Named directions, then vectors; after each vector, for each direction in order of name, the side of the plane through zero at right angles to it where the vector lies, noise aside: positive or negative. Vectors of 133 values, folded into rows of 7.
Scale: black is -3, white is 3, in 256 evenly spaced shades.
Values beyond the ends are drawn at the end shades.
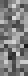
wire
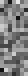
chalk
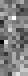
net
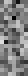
negative, negative, negative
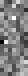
positive, positive, positive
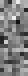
positive, positive, positive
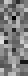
negative, negative, negative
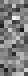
negative, positive, positive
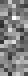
negative, positive, positive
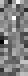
positive, positive, positive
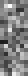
negative, positive, negative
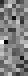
negative, negative, negative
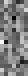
negative, negative, negative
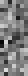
positive, positive, negative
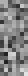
positive, positive, negative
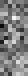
negative, positive, positive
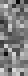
negative, positive, negative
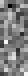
positive, positive, negative
